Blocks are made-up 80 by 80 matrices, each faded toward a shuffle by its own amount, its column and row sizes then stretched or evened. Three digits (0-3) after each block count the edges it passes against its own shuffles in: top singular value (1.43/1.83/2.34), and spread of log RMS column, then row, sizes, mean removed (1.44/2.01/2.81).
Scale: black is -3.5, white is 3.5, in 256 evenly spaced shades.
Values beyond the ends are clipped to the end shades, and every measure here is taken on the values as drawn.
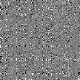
2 3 2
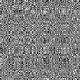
3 2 1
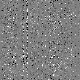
0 3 1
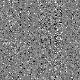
1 2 0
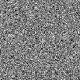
2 0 0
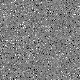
0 1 1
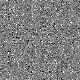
0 1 1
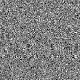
2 0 1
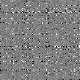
1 2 3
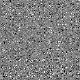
0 2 2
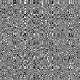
3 2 1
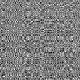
3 0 2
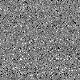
1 0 2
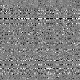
3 0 3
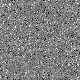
0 0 0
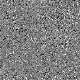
1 1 1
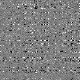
0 2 3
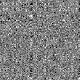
2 1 1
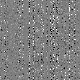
2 3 0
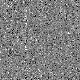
0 1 1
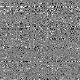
1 2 3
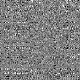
2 2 2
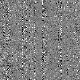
0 3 1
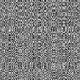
3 3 1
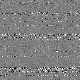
1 0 3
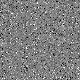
0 1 0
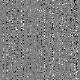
1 3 1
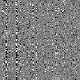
3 3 1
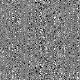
1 3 1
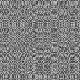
3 0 2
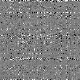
1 2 3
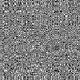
3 1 1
